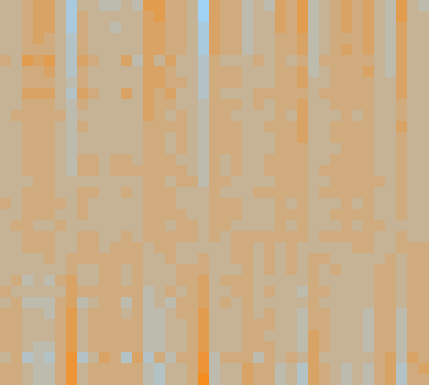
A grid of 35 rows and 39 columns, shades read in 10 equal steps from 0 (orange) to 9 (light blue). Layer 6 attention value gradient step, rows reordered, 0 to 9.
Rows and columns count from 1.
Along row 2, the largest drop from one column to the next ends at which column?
20
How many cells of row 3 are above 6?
2
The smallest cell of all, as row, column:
35, 19
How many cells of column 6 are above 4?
23
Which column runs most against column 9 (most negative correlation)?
21
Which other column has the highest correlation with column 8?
16
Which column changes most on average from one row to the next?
12
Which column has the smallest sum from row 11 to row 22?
28
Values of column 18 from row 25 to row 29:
4 4 4 4 4
